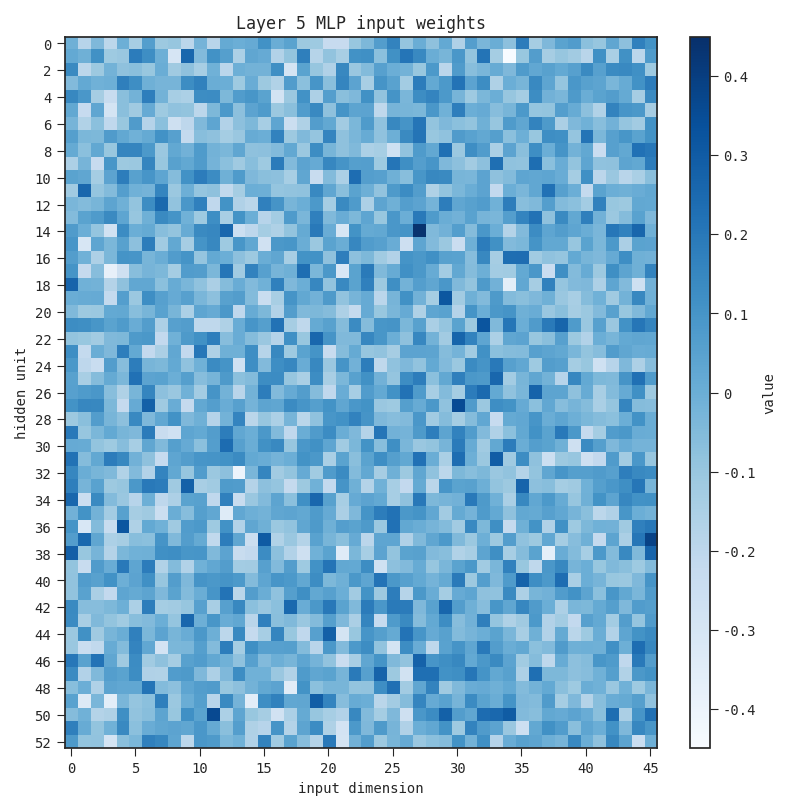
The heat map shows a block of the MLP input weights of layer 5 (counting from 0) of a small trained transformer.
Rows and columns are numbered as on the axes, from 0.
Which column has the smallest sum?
3
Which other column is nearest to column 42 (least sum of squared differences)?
39
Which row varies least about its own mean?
20
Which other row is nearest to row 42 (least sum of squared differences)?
19
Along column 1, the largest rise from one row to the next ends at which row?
37
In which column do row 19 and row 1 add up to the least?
34
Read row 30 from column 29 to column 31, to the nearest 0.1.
0 0.2 0
